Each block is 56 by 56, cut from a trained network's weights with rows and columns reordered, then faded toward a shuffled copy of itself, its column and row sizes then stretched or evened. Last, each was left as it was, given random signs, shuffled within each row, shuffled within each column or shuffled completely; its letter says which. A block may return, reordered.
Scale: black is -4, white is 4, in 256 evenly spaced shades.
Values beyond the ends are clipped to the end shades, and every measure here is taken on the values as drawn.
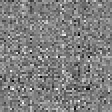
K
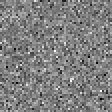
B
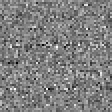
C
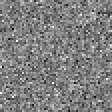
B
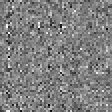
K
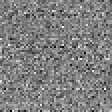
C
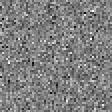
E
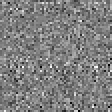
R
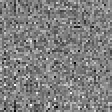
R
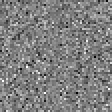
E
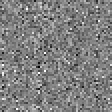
E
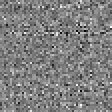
K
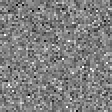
B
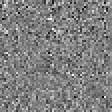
K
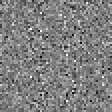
E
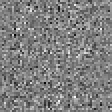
K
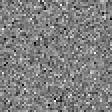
B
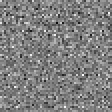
C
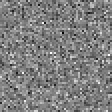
B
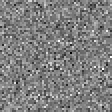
B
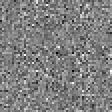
R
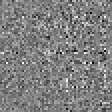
R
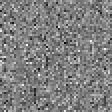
E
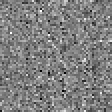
E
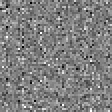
E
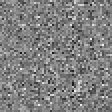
R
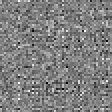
K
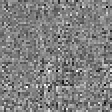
R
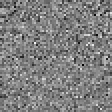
C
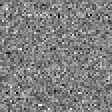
C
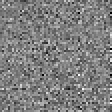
R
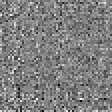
K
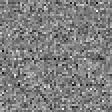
C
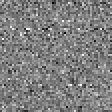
C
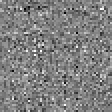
R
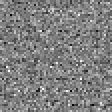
C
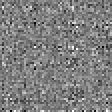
R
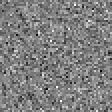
B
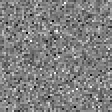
B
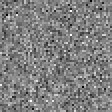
B
